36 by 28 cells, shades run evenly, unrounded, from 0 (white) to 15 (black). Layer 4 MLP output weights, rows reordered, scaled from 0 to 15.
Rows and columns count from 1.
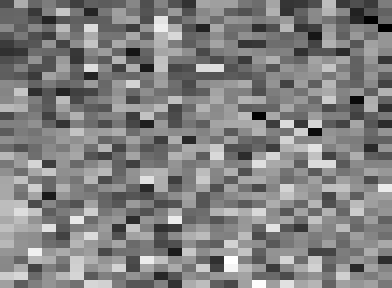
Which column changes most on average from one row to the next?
10
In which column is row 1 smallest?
24
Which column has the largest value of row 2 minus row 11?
7
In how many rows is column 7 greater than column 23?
19
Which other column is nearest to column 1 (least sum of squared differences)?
2
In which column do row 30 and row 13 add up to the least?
18
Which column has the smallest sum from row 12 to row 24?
21
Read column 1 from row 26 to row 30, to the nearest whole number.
4 4 5 4 5
